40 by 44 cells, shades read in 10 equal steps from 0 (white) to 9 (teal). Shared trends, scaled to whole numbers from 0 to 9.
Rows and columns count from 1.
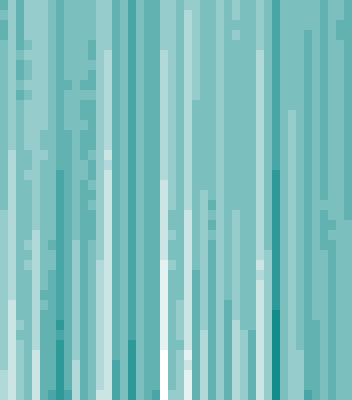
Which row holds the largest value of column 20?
40
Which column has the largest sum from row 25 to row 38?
35
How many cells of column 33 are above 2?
27
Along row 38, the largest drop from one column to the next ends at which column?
21
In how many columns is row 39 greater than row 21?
12
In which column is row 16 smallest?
14
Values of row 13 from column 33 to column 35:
3 5 7
